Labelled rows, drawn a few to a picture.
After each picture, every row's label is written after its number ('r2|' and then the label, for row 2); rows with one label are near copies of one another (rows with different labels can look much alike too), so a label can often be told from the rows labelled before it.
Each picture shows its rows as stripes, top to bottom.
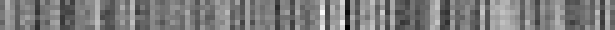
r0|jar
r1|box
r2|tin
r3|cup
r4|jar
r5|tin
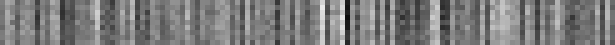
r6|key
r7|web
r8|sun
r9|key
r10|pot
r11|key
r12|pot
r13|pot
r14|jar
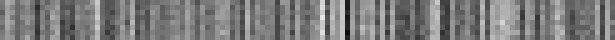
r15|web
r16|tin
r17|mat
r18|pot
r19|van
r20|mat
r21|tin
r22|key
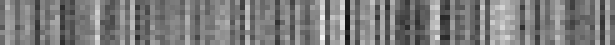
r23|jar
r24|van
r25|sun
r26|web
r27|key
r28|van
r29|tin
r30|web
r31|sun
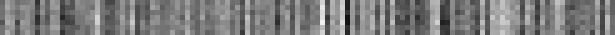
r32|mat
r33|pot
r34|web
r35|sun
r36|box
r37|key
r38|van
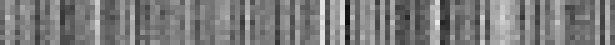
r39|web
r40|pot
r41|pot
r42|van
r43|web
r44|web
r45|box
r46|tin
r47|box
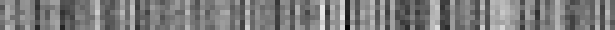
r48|key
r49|box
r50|sun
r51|pot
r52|key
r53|van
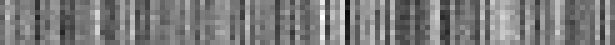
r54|mat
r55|mat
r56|web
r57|box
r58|pot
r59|sun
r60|cup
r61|tin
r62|jar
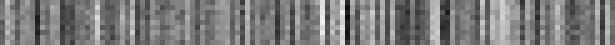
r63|van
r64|pot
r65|jar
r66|sun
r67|box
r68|key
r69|box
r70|key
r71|jar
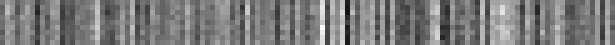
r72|tin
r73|van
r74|van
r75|pot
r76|sun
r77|web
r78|box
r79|web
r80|mat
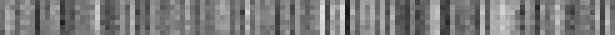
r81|sun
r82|pot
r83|van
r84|mat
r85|cup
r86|van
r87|box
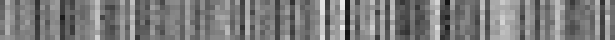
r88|jar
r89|mat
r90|web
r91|cup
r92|sun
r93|jar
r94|jar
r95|web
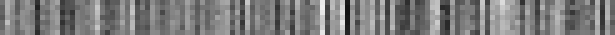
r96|van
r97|box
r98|jar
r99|mat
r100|jar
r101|jar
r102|tin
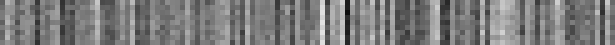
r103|cup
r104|web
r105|tin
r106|pot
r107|box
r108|pot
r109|van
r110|jar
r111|tin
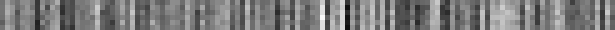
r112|jar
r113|sun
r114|cup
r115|tin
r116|mat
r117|tin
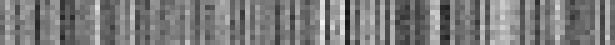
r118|pot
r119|cup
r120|key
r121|jar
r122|tin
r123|box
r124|mat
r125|cup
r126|key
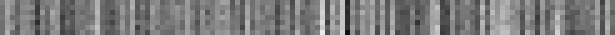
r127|tin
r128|box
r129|mat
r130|pot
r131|mat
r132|web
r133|pot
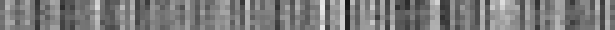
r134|van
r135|sun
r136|tin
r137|web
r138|key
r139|mat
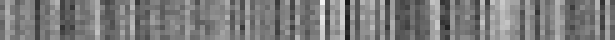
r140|tin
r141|jar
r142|pot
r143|tin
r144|box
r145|jar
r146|sun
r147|pot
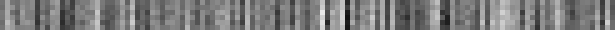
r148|jar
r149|jar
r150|pot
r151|jar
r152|cup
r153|sun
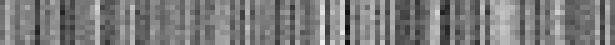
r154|mat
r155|cup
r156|web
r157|jar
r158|pot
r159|cup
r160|mat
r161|cup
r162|tin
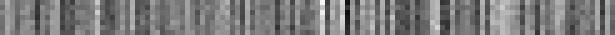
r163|tin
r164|van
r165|tin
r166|mat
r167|key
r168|jar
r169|pot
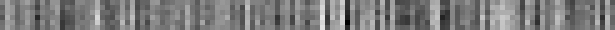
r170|pot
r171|van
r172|web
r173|box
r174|sun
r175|web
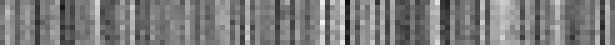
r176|web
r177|cup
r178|cup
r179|cup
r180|tin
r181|jar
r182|key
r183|van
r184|jar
